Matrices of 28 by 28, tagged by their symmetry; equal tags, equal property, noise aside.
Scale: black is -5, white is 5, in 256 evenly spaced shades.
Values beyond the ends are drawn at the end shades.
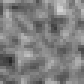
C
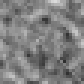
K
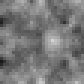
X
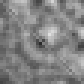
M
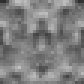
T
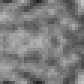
X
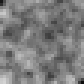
M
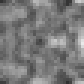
X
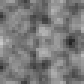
X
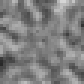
C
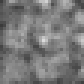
M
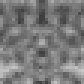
T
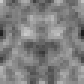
T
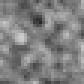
C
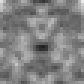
T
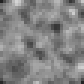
M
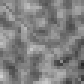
K
